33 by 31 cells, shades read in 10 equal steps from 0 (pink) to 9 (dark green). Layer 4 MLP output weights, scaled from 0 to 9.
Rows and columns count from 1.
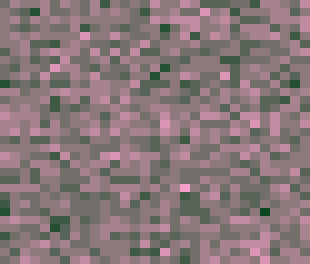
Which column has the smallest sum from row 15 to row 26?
13
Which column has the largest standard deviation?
19
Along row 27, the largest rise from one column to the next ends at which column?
27
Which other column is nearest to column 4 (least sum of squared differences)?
2
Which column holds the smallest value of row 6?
15
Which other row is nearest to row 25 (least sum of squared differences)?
26
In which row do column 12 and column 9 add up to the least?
5
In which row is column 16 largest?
10
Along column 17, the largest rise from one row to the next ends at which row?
4
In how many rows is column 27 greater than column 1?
14
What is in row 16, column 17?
1
